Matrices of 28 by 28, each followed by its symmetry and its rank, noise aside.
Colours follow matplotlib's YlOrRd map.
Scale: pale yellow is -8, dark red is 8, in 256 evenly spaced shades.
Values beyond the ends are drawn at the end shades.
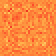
symmetric, rank five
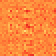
no symmetry, rank four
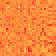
no symmetry, rank four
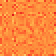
antisymmetric, rank four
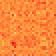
no symmetry, rank three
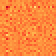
symmetric, rank three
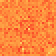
symmetric, rank five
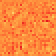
symmetric, rank five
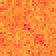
symmetric, rank five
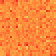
no symmetry, rank four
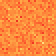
symmetric, rank five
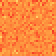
no symmetry, rank five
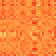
no symmetry, rank three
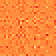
antisymmetric, rank four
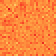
symmetric, rank five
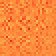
no symmetry, rank three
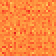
antisymmetric, rank four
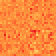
no symmetry, rank five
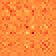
symmetric, rank three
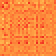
symmetric, rank three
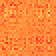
no symmetry, rank four
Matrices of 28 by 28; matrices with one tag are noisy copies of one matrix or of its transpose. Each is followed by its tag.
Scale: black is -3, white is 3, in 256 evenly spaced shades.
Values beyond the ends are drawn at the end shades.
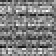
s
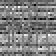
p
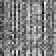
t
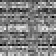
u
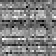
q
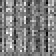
s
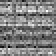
s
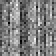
q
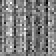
s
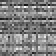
p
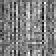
t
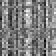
u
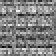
s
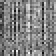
t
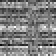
u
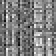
p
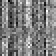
u
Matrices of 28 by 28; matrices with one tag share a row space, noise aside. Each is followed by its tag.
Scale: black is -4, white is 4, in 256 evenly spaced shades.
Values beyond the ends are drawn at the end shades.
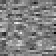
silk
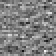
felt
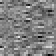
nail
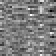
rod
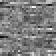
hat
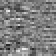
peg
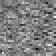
felt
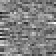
hat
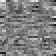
silk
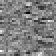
nail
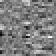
nail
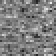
felt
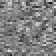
felt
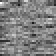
hat
